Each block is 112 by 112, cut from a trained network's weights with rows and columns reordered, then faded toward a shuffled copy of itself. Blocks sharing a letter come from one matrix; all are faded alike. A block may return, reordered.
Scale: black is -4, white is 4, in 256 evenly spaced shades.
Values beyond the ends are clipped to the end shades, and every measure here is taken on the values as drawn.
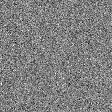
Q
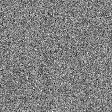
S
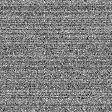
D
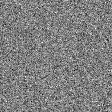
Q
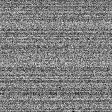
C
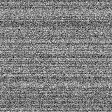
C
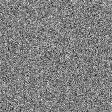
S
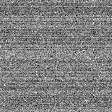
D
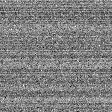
D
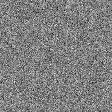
S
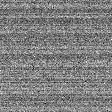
D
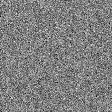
S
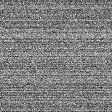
C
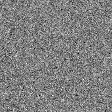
Q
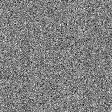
Q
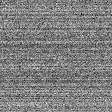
C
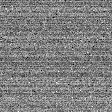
D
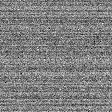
D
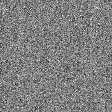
Q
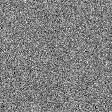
Q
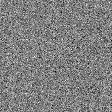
Q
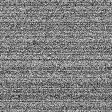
C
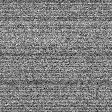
C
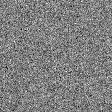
Q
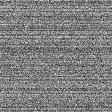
C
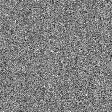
Q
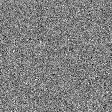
Q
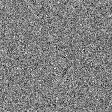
Q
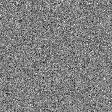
Q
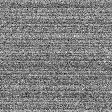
C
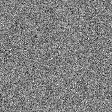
Q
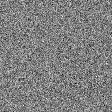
S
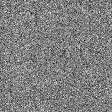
Q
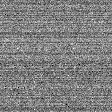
D
